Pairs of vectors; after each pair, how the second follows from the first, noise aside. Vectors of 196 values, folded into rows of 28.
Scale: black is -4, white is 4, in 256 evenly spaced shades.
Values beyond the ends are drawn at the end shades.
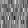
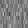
wrapped around, shrunk.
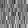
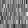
shuffled.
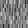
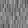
shrunk.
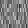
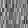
shuffled.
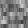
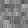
reversed, shrunk.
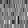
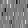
wrapped around, partly zeroed.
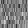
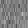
shrunk.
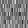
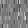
wrapped around, partly zeroed.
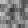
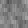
wrapped around, shrunk.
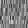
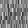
shuffled.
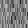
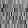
shuffled.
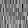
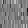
wrapped around, partly zeroed.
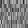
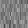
wrapped around, shrunk.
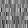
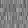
reversed, shrunk.
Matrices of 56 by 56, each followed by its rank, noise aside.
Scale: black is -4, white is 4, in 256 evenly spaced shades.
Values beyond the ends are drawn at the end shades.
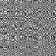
four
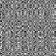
four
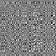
four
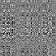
four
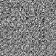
twelve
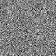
twelve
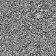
twelve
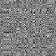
six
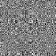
eight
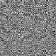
eight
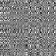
four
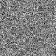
twelve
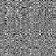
six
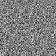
twelve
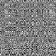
six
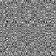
six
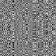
four
